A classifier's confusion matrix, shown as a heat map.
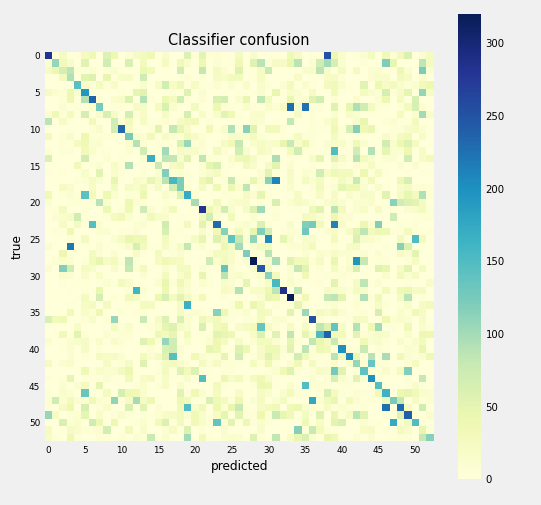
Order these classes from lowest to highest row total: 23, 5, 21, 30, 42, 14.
30, 42, 5, 21, 14, 23
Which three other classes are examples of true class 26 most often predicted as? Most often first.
3, 48, 19
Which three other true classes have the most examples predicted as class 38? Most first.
0, 1, 33
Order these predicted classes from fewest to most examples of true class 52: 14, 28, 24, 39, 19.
24, 39, 28, 14, 19
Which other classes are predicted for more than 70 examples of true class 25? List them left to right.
26, 28, 30, 50
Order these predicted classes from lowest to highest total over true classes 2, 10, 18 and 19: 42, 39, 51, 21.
39, 21, 42, 51
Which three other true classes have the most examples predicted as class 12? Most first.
32, 47, 26
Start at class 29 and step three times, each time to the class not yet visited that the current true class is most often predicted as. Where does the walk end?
23
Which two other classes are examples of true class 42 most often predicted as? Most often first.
44, 13
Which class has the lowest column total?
1
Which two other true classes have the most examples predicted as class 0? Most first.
49, 9
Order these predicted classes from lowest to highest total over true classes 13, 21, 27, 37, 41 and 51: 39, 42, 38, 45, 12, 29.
12, 38, 45, 42, 29, 39
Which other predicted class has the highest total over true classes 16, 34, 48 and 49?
19
